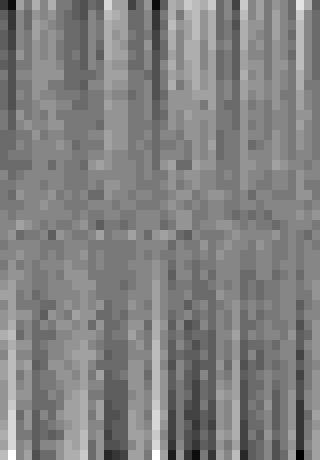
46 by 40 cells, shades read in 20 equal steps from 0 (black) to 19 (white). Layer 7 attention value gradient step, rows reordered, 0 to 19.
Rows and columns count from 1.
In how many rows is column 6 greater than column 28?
19
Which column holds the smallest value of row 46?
38
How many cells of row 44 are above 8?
24
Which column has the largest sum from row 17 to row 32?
20
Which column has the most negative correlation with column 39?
17
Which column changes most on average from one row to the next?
13
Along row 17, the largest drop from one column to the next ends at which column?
23
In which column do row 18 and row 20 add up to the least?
2
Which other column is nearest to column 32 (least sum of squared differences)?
36
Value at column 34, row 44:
11
